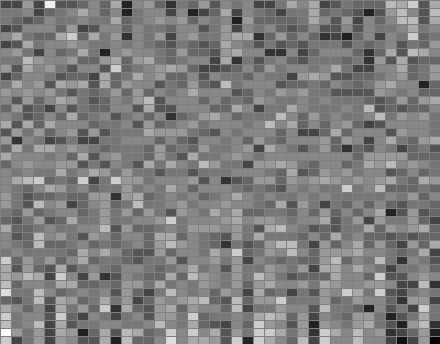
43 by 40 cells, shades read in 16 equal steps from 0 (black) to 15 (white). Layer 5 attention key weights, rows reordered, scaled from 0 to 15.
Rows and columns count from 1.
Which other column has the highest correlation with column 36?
29
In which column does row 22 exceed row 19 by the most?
32
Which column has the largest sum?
1
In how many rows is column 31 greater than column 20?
18
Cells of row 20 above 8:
10
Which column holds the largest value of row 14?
34
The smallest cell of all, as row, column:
43, 40
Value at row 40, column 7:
6
